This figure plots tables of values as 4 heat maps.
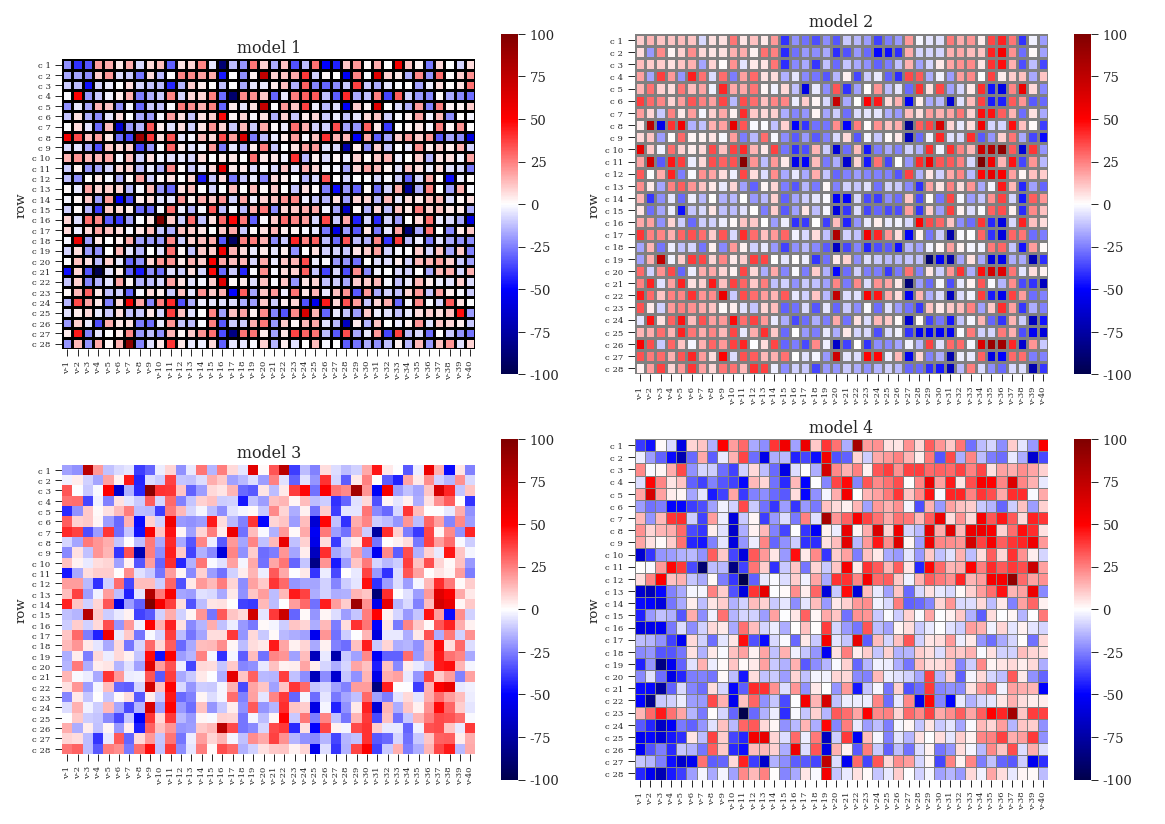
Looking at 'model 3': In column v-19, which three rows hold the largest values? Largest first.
c 15, c 1, c 6
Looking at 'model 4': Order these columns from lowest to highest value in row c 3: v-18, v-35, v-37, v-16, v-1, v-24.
v-18, v-16, v-35, v-37, v-1, v-24
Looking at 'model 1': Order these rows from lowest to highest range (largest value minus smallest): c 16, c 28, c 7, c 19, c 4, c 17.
c 19, c 7, c 17, c 28, c 4, c 16
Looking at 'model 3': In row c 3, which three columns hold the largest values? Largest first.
v-9, v-29, v-37
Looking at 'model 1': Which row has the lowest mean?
c 21
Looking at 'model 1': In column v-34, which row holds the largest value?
c 8
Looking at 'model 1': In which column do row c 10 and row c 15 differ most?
v-28
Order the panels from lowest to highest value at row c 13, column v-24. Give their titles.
model 2, model 4, model 1, model 3
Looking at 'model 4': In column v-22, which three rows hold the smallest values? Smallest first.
c 13, c 25, c 21
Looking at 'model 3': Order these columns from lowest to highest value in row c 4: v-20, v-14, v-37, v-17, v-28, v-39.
v-28, v-20, v-17, v-39, v-14, v-37
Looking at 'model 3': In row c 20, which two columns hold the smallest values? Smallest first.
v-31, v-13
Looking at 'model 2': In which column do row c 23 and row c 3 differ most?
v-27
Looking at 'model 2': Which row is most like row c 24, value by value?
c 21
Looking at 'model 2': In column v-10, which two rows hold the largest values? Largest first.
c 8, c 24
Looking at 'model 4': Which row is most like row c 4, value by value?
c 5
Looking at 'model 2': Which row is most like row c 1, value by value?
c 3
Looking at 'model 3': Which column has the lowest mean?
v-25
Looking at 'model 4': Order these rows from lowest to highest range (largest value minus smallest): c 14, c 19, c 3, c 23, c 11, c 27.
c 14, c 19, c 3, c 27, c 11, c 23
